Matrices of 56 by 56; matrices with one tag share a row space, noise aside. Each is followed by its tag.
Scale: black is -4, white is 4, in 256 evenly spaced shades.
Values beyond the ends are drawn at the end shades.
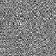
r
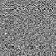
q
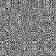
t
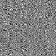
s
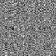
q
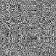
t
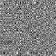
r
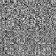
q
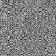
s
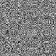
t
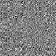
s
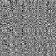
s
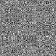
t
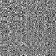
s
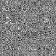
t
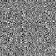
s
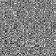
q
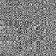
r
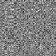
q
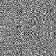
r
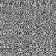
r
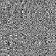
s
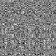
q
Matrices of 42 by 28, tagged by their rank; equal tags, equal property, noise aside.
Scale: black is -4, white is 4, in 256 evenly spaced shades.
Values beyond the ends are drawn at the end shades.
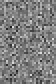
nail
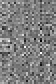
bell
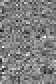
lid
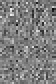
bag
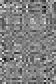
bag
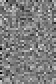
lid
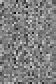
lid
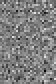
nail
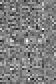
bag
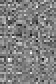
bag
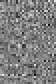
bell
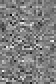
bag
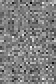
nail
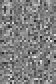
lid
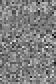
nail
